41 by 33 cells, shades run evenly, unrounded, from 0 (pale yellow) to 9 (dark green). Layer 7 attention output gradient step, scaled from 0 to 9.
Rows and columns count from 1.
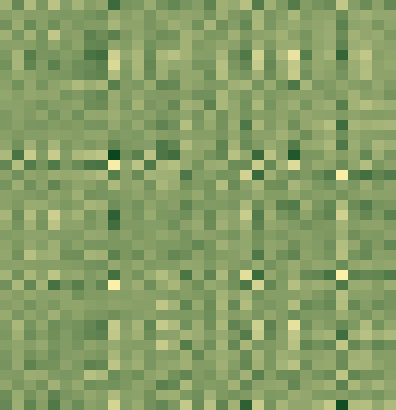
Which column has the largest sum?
9
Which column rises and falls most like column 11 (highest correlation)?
15
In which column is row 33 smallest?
25
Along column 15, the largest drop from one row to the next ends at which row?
17
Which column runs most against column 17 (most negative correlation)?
18
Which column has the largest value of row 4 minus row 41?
10
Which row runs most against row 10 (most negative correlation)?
24
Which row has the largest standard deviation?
16
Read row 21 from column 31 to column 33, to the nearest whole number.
6 5 5
